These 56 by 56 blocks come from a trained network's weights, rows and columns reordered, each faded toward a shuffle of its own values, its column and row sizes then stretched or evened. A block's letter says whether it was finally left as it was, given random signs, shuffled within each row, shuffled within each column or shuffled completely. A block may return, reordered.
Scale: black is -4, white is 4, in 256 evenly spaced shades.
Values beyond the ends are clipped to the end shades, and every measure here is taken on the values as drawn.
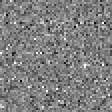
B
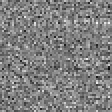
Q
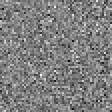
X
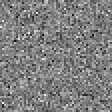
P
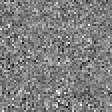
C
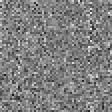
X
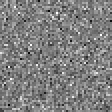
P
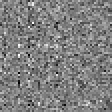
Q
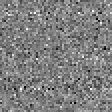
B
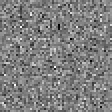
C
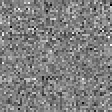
C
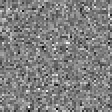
C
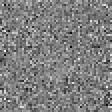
C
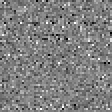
B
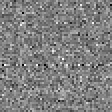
B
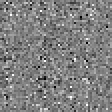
C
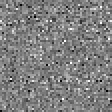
B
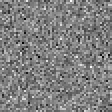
P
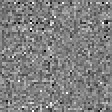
C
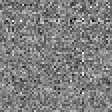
C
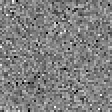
P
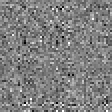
Q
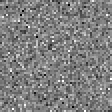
P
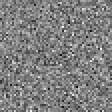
P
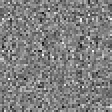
Q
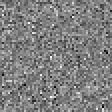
X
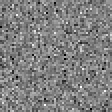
X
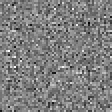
C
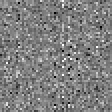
X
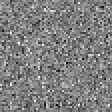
P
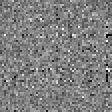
C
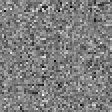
C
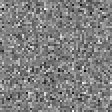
C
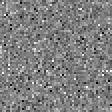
P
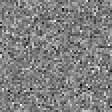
P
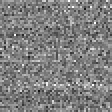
B
